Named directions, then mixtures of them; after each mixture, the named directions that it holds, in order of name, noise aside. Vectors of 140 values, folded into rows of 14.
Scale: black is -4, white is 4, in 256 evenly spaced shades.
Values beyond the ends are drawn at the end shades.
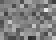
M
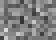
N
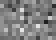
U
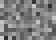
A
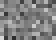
A, M.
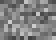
M, U.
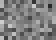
A.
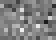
U.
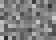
A.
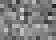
U.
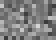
A, U.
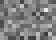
M.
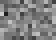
A, M, N.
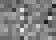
U.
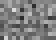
A, N, U.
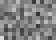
A, U.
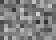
A, U.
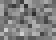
M, N, U.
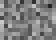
A, N.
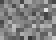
M.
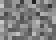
A, N.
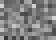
A, M, U.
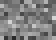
A, M, U.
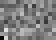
A, N, U.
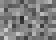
N.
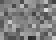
M.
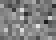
U.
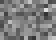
M.
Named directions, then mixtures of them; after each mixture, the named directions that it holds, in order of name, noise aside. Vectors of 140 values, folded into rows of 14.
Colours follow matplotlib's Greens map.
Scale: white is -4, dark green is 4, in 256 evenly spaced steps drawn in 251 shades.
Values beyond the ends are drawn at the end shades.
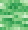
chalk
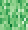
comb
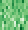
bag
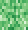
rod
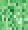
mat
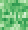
chalk, rod.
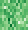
comb, mat, rod.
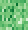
mat.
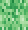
bag, chalk, rod.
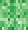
mat, rod.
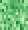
bag, chalk, rod.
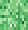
chalk, comb, mat.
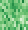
bag, chalk, rod.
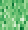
bag.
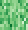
comb.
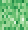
bag, rod.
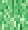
bag.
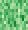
bag, comb, mat.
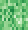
mat.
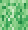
mat, rod.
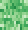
bag, chalk.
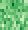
bag, chalk.
